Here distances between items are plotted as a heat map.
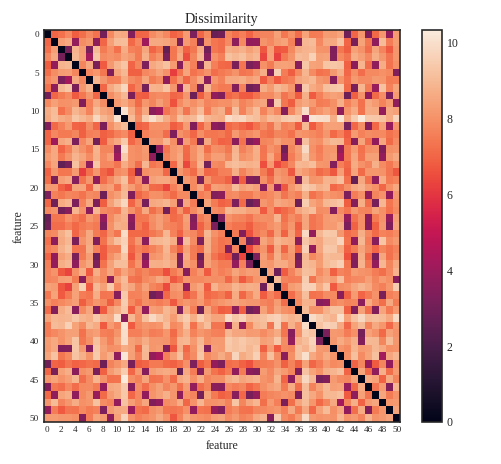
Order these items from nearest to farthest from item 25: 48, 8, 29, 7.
8, 29, 7, 48
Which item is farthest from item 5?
33
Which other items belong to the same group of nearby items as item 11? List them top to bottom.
37
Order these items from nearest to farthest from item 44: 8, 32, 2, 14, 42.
14, 8, 32, 2, 42
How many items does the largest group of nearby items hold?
12
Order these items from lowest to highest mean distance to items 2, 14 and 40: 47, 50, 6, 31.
6, 47, 31, 50
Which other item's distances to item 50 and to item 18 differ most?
13
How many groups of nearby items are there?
10
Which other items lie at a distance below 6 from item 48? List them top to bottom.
10, 15, 16, 34, 42
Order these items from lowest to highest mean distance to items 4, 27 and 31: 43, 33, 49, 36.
36, 33, 43, 49
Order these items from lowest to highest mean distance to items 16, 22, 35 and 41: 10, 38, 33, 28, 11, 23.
23, 10, 33, 28, 38, 11
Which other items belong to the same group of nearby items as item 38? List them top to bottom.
26, 28
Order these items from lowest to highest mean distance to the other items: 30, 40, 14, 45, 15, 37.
14, 30, 15, 45, 40, 37
